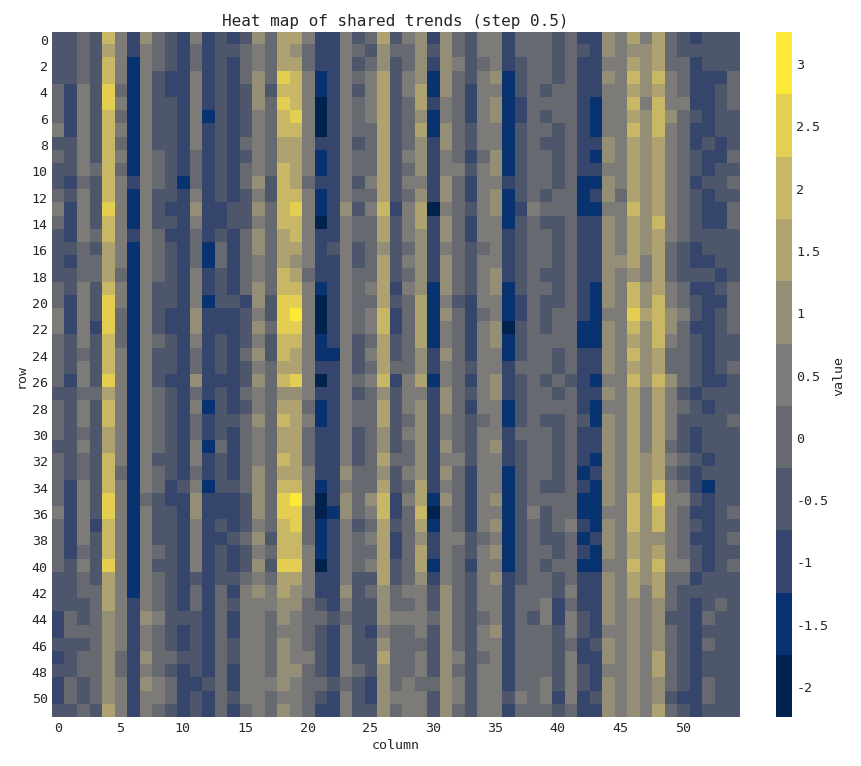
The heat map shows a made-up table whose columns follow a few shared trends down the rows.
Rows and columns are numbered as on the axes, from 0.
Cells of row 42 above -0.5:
34
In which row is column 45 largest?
17
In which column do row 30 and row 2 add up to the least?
6
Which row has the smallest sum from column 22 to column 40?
20
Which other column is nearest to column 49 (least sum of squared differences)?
2
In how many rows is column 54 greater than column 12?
51
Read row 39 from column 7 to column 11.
0.5 0 -0.5 -1 0.5
